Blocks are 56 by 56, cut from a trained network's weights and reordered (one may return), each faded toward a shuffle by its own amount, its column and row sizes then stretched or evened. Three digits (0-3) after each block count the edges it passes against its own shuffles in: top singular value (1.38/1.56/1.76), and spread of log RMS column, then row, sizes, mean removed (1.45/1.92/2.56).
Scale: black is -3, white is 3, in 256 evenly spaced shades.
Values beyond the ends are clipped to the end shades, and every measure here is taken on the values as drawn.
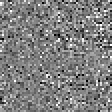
2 2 2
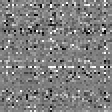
1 2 3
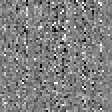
0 3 0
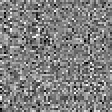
3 2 0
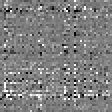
2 2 3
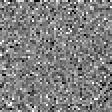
0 0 1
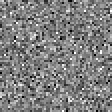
1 0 0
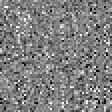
0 2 1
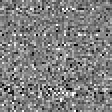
2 0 2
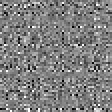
3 2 3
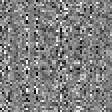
3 3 0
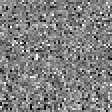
1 0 2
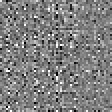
3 3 1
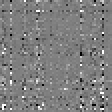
2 3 2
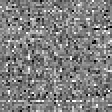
1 2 1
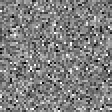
0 0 0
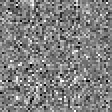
1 2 0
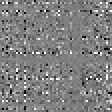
1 3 3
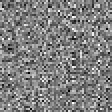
3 2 0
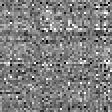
2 2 1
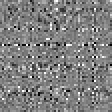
3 2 3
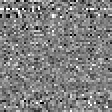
2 1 2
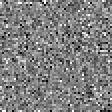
1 0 2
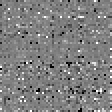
0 2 3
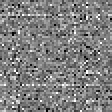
1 1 1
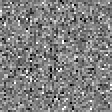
0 1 0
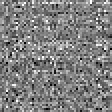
2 2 1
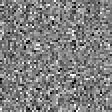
1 1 1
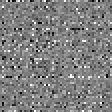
0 1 3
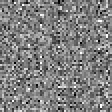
2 2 0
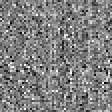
1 0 1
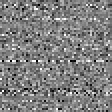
1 0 3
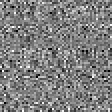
2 0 3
